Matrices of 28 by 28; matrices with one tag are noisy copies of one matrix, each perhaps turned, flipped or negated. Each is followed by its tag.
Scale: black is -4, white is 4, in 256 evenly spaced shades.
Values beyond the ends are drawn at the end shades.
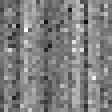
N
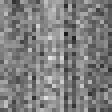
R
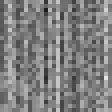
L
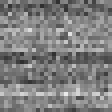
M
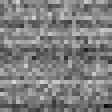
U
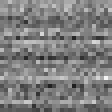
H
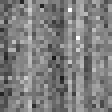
U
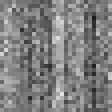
M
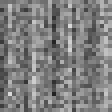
H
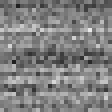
U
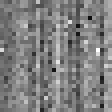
H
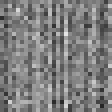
L
